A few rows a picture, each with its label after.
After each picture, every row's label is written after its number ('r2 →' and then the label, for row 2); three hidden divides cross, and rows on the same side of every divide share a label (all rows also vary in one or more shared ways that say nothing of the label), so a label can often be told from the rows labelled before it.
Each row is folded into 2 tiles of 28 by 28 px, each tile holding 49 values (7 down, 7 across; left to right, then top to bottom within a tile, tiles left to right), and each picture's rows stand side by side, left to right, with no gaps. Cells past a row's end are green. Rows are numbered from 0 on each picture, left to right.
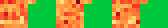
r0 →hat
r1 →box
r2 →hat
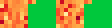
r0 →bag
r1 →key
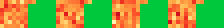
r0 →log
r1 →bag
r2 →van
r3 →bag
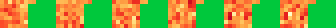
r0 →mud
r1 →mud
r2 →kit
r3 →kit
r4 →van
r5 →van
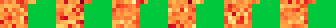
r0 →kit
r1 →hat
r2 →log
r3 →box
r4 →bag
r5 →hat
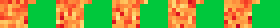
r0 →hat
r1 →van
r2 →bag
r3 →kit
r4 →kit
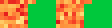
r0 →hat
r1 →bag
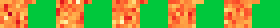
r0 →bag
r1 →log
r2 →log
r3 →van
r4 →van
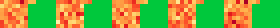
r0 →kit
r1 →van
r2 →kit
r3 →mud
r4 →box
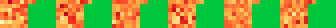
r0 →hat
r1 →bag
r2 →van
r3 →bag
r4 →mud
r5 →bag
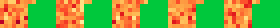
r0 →bag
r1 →mud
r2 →bag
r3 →van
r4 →kit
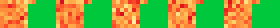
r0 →mud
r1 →key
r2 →kit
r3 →key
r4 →log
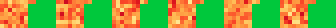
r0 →key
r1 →hat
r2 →kit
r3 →log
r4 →box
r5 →van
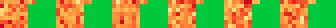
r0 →box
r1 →key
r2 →box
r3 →kit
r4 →kit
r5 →kit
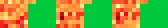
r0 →mud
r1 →van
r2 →van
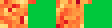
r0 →key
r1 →box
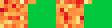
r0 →log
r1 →kit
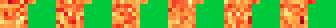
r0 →hat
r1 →bag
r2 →mud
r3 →log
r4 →bag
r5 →key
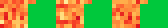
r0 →van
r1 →mud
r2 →bag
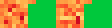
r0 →key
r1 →mud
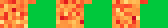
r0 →van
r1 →hat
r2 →key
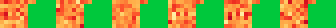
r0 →hat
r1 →log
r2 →key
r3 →bag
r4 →van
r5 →hat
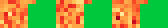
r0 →van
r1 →key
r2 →van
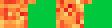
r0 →hat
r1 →key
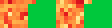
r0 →van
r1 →kit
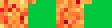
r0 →key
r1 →box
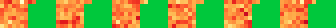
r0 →log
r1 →mud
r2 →kit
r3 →mud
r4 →hat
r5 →log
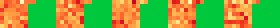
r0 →log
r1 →kit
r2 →box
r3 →log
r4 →mud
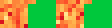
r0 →bag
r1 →van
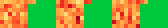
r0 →bag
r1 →key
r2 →bag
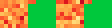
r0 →key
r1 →hat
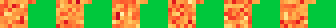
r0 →key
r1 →box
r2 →van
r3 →key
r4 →hat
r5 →mud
